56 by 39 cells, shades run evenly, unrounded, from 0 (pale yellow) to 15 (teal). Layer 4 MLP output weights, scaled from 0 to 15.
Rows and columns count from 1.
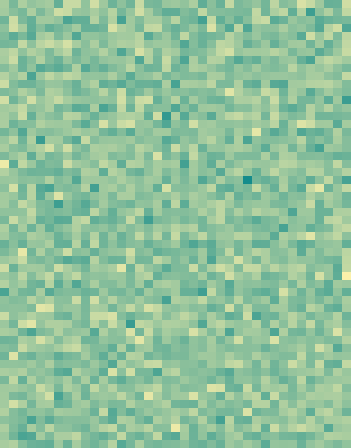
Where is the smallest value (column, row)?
39, 35
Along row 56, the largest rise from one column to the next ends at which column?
14
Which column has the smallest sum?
1
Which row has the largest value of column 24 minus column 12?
21
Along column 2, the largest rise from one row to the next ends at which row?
5
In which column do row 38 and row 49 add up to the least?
11
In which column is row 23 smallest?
37
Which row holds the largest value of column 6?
24
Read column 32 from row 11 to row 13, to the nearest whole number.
11 9 8
